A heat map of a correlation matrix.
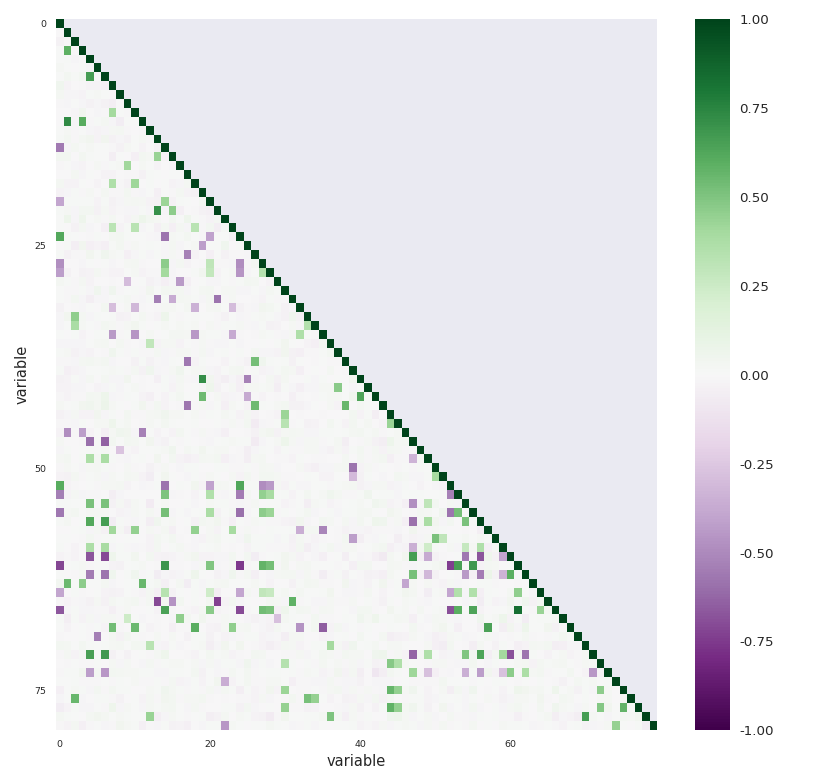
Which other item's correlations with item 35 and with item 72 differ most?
68
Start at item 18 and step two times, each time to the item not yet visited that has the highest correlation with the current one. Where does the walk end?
57
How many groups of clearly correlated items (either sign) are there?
16
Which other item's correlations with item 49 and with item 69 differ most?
5
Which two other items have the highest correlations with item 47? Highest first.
60, 62
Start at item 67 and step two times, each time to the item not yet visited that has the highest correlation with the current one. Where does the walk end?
9
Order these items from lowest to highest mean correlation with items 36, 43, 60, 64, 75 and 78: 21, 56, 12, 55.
56, 21, 55, 12
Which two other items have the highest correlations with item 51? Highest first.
50, 58
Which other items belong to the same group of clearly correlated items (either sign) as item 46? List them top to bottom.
1, 3, 11, 63
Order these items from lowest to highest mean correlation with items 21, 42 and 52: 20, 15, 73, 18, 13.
20, 73, 18, 15, 13
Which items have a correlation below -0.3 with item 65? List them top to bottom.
13, 15, 21
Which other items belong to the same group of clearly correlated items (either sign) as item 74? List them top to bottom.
22, 79
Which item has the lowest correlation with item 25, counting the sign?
40
